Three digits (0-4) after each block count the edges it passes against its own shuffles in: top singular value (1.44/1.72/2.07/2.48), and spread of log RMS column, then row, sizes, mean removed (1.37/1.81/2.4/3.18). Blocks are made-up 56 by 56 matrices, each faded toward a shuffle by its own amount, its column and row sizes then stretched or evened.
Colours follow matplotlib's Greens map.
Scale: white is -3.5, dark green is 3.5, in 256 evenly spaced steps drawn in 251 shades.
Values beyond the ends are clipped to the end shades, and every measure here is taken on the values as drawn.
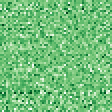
2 0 2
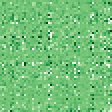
0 3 3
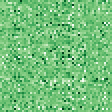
1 2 2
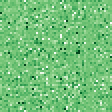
0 2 1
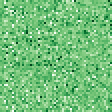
0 2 0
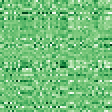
4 0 4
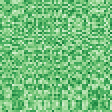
4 2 1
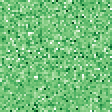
0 0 1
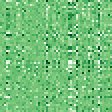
4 3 2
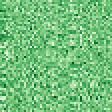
3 2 1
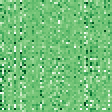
1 4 2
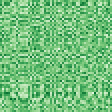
4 0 3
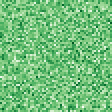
2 0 0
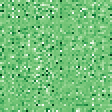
0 3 2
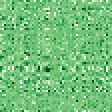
3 3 3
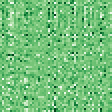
3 3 2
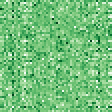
3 2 1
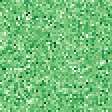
0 2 1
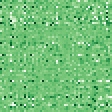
2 2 3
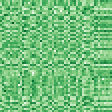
4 2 2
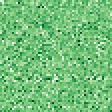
1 0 2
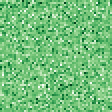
0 0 0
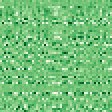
3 0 4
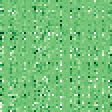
1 4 2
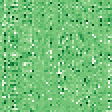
2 3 0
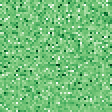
0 1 1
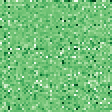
1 2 2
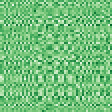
4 0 4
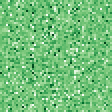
0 2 0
